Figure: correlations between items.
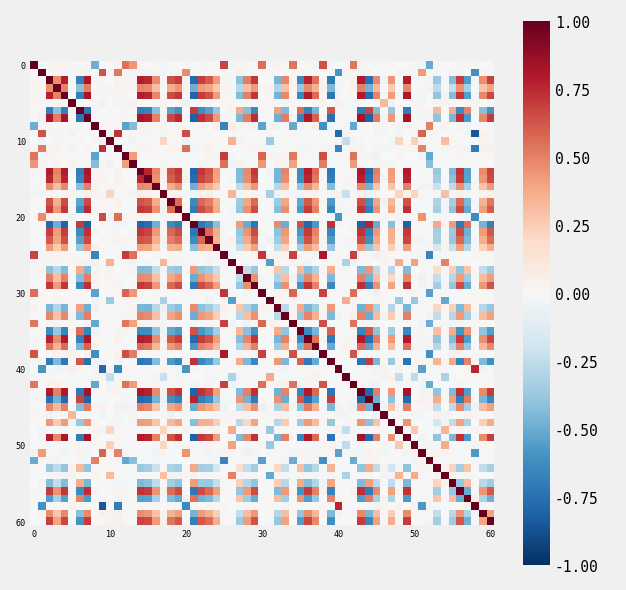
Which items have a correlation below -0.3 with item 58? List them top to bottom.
1, 9, 11, 20, 51
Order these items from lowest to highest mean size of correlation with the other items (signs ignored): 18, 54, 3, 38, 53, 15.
54, 38, 53, 3, 18, 15
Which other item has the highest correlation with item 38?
25
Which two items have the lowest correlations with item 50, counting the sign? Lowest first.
31, 41
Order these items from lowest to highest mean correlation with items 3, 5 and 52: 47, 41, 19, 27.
27, 41, 47, 19
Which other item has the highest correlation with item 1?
9
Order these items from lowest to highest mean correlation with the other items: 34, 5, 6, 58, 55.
6, 55, 58, 5, 34
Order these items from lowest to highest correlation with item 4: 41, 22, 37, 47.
41, 47, 37, 22
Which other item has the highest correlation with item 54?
26
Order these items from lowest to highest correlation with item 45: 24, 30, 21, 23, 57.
21, 57, 30, 24, 23
